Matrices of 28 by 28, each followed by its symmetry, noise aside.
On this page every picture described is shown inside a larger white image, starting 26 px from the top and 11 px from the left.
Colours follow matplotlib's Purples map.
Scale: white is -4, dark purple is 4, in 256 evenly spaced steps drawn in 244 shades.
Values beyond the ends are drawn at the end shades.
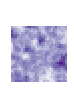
antisymmetric.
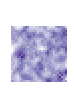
no symmetry.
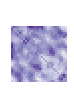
symmetric.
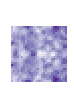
mirrored top to bottom.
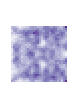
mirrored top to bottom.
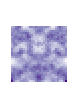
mirrored left to right.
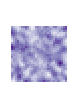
antisymmetric.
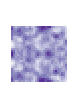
mirrored top to bottom.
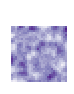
antisymmetric.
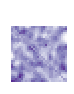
no symmetry.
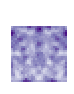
mirrored left to right.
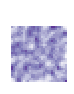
symmetric.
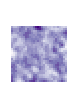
antisymmetric.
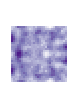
mirrored top to bottom.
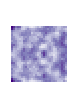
mirrored top to bottom.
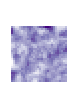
antisymmetric.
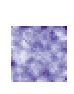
no symmetry.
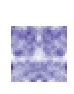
mirrored left to right.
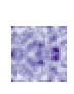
mirrored top to bottom.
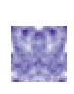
mirrored left to right.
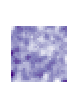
no symmetry.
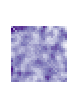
no symmetry.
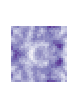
mirrored top to bottom.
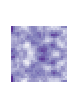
mirrored top to bottom.
